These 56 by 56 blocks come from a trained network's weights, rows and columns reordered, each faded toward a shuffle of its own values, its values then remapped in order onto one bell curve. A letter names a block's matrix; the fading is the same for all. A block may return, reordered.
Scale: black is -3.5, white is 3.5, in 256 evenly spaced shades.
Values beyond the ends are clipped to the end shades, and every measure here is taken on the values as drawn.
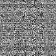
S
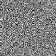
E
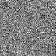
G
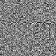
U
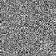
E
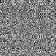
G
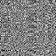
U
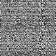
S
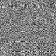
U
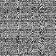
S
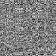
U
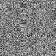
G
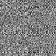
U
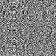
G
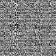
S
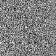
E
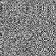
G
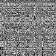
S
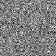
G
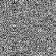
G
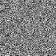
E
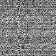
S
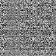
S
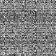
S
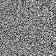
E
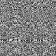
U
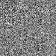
E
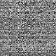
S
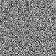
G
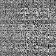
S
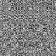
U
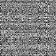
S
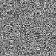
E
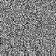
G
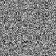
G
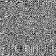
U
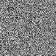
E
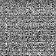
S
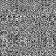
U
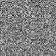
U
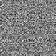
G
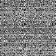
S
